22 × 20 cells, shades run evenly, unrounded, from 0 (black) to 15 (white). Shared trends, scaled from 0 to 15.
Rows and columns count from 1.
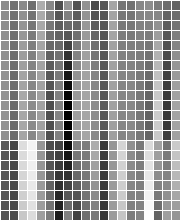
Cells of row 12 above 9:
7
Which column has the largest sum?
3
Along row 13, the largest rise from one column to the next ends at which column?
9
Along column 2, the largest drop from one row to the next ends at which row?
15
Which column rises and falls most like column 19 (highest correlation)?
17
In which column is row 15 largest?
4
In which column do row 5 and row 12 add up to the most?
18
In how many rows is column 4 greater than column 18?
8
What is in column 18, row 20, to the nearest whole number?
7
